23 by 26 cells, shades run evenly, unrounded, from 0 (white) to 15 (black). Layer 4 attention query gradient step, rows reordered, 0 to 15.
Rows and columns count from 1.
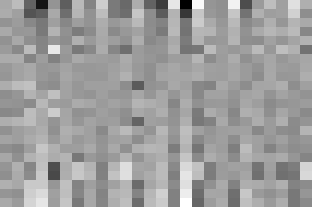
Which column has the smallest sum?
16
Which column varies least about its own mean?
19
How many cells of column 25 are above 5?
18
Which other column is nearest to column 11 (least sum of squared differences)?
10
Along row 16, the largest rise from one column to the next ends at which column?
17
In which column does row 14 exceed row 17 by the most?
12
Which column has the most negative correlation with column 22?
26
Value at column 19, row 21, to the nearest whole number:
5
